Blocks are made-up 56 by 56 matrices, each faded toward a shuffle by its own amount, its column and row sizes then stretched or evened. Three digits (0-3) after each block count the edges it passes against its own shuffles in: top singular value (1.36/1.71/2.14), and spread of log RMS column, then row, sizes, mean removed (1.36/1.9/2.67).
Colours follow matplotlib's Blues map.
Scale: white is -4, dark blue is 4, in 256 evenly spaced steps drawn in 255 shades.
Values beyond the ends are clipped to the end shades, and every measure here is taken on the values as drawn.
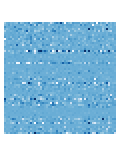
1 1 3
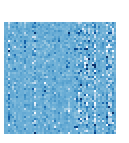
2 3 0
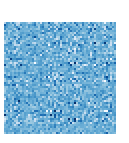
1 2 2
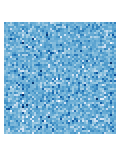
1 1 0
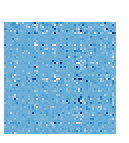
1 2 2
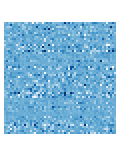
0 1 3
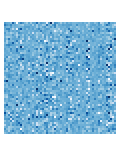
0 3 1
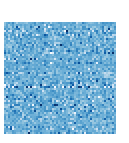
1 0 2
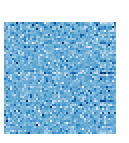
2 0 1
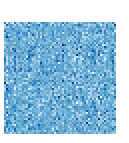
2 2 1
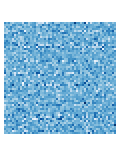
2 1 2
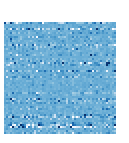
2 1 3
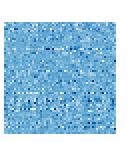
1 0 3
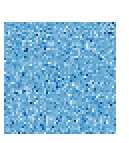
1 0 0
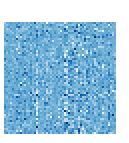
2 2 0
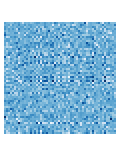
3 1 2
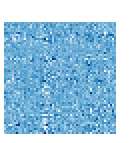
0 2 2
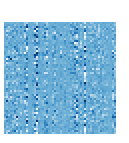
1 3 1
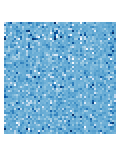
0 2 1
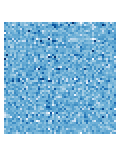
0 1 2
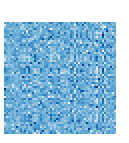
3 2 0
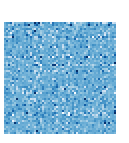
2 2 2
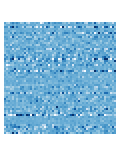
2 0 3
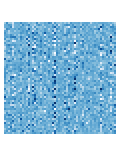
2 3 0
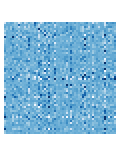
1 3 2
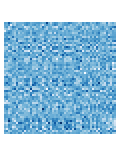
3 0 2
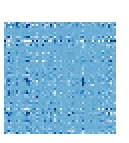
3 3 3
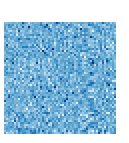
2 0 0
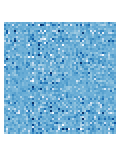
0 2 2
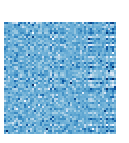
3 2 1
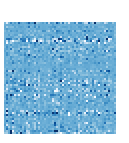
1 2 3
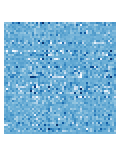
0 1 3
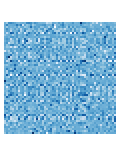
3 0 2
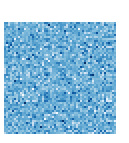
2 0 0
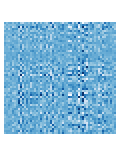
3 3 2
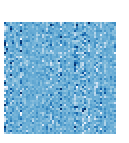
1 3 0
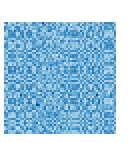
3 0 0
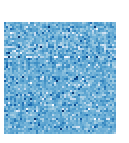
1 0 2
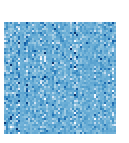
0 3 0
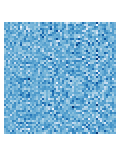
2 2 0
